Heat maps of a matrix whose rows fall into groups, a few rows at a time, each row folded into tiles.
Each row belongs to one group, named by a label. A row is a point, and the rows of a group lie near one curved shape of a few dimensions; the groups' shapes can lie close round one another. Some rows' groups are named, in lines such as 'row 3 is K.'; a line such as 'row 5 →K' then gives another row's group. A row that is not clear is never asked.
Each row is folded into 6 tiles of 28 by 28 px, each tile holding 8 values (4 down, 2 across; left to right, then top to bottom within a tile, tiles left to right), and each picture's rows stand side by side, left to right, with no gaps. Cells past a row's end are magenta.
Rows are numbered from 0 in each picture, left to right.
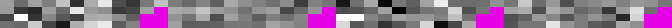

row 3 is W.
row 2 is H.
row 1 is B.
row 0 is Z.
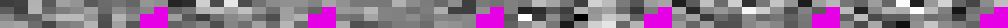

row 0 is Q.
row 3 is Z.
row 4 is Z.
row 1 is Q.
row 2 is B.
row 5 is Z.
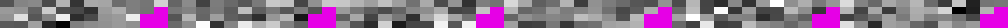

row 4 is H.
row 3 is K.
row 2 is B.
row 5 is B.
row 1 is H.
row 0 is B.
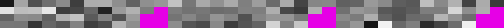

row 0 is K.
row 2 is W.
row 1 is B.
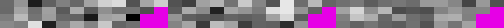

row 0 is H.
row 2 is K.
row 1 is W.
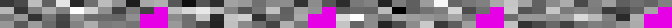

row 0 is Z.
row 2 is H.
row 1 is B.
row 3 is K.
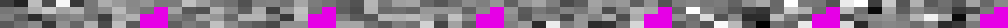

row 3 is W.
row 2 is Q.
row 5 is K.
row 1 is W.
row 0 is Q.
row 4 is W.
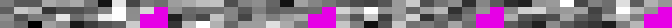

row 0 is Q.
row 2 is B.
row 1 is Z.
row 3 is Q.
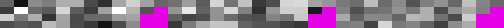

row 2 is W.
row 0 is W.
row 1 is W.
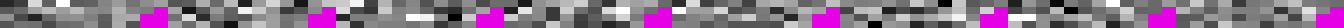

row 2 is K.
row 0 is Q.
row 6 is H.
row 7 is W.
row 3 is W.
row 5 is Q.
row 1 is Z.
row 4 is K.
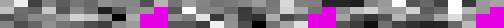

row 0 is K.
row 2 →Q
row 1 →W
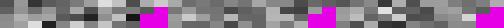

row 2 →B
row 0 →H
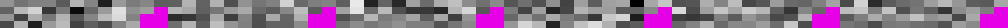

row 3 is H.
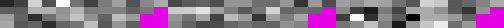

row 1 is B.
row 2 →Z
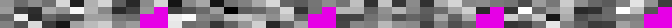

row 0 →Z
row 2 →W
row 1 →H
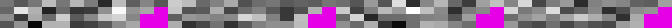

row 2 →Z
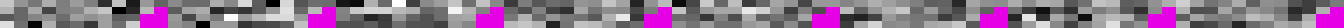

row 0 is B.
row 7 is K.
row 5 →Z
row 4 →Z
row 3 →H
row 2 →Q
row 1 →Q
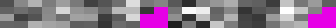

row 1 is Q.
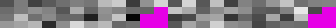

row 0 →H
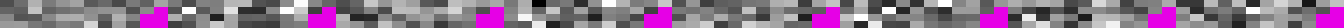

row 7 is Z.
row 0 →Q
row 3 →H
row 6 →Z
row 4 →H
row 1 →W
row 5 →H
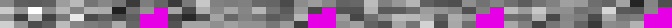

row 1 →Z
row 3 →B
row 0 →B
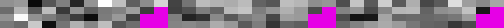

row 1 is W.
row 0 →H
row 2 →W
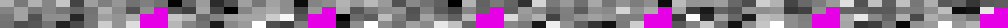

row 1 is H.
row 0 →B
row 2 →Z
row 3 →W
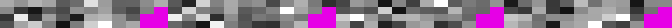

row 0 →Z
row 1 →W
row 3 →H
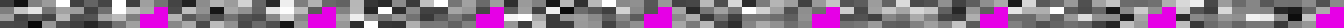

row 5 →Z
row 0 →Q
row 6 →K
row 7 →K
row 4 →Z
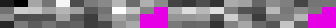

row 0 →Q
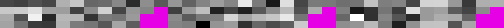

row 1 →Q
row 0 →B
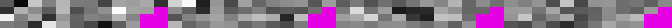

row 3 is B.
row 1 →K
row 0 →W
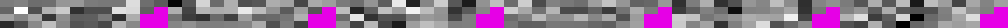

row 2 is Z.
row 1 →Z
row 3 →K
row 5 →B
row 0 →W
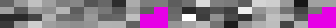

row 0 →Z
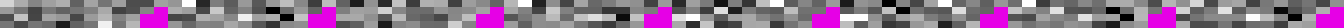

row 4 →H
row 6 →K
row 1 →K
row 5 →H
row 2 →B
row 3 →K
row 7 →K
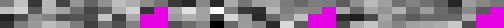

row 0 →W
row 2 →Z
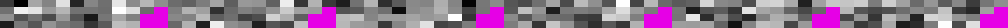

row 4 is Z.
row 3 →W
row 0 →Q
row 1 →W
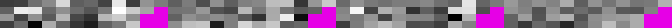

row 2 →W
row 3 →B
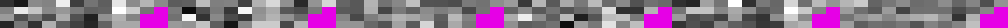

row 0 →Q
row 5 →K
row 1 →Z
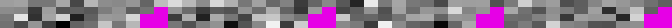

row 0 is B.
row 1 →B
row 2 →W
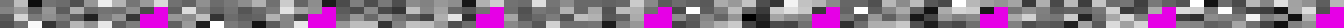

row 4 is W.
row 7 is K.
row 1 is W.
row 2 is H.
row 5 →W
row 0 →H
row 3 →W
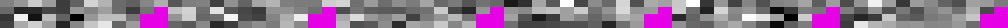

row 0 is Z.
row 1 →B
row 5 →Z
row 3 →Q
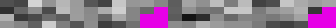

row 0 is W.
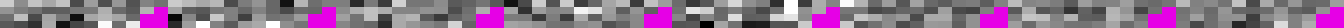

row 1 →Z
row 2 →B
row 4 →Q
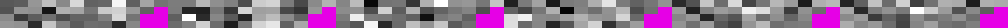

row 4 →Z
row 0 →W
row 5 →Z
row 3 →H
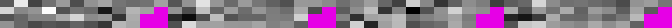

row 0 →K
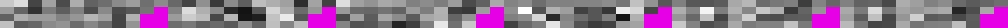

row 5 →B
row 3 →W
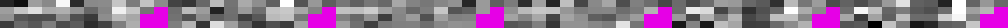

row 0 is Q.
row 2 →B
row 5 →Q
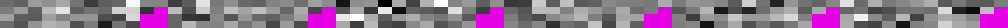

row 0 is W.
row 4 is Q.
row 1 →Z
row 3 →Q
